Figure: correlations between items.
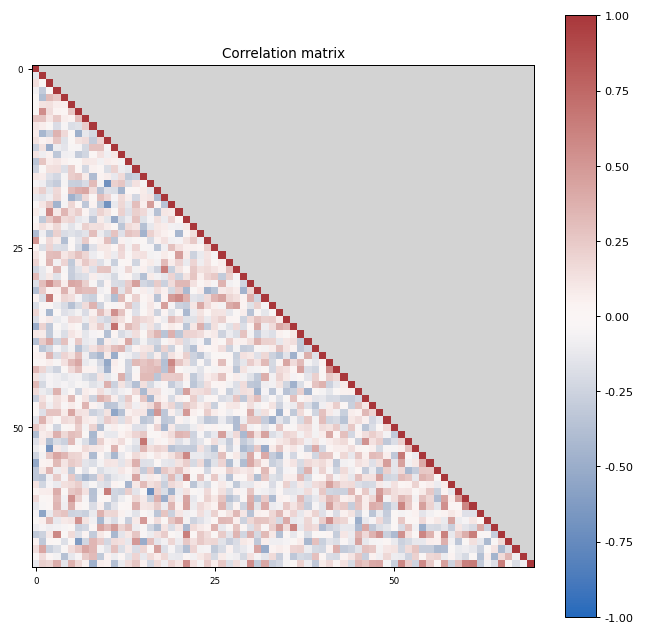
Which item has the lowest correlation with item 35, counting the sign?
45
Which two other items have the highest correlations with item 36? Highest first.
11, 64
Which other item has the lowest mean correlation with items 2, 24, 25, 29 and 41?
53
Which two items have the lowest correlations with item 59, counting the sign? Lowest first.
16, 19
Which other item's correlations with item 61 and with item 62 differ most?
69
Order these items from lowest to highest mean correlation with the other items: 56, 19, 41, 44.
44, 56, 19, 41
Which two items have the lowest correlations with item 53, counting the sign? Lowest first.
2, 32
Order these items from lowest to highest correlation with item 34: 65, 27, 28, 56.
65, 56, 27, 28
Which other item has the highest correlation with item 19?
41
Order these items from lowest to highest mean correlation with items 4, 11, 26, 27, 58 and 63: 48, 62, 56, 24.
24, 48, 56, 62
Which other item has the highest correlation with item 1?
6
